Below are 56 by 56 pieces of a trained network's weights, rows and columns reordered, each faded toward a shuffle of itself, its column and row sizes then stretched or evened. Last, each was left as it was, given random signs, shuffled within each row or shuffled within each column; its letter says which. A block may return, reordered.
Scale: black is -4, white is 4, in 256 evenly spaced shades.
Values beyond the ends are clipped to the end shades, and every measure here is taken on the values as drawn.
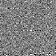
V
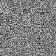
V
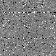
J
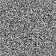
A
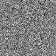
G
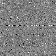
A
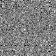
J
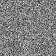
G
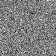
A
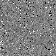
G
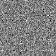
J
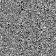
G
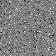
G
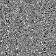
G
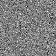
G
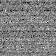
A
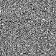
A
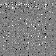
J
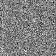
G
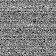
A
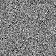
G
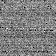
A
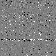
V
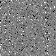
G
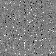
G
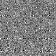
J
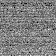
A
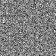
G
